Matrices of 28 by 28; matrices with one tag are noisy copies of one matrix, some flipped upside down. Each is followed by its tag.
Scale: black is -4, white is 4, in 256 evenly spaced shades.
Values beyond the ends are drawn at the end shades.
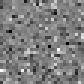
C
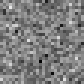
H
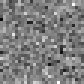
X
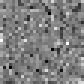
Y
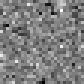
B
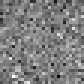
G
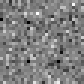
X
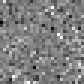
G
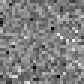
G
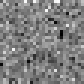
X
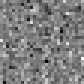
Y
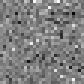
X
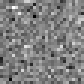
G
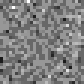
G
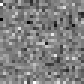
X
